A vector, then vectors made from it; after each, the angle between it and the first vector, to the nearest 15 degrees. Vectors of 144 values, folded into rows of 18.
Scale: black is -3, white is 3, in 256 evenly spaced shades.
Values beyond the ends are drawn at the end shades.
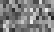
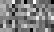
105 degrees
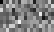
75 degrees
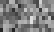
30 degrees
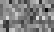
150 degrees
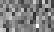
135 degrees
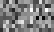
30 degrees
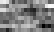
105 degrees
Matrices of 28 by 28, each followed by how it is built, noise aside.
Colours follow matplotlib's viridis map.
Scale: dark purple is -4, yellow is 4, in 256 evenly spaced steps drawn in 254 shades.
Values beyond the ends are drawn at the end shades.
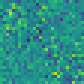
block diagonal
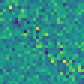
banded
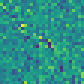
banded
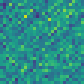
Hankel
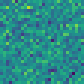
Hankel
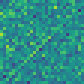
Hankel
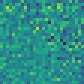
upper triangular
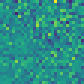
upper triangular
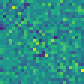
block diagonal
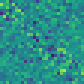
banded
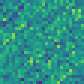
Hankel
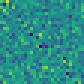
banded
